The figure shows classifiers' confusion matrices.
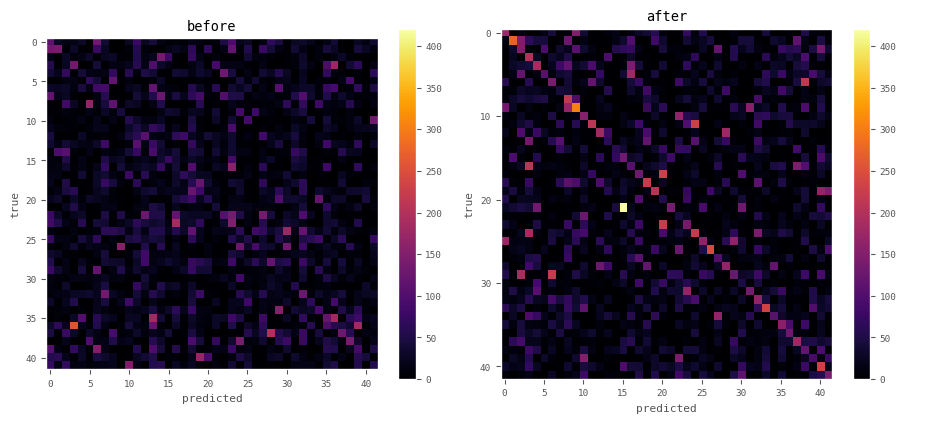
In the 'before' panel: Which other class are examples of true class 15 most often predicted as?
23
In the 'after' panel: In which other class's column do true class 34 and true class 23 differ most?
20
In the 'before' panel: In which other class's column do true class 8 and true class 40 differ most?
5
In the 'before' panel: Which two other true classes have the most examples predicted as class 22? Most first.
4, 7
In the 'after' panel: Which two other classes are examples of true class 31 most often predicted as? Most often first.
23, 4
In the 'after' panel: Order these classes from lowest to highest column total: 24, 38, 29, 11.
11, 29, 24, 38
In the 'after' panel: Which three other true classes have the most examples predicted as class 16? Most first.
5, 4, 1
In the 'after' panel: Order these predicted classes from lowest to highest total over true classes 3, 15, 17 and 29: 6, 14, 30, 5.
5, 14, 30, 6
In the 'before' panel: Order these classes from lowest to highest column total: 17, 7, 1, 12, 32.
17, 1, 12, 7, 32
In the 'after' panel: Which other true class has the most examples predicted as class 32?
24
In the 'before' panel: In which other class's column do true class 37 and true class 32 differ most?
28
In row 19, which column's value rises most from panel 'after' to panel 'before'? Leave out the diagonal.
18
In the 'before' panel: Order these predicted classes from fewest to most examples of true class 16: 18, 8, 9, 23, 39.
8, 9, 39, 18, 23
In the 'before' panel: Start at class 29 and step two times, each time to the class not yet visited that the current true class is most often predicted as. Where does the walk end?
13
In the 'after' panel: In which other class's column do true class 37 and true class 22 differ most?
10
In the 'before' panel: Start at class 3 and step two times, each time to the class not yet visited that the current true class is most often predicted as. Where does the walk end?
39
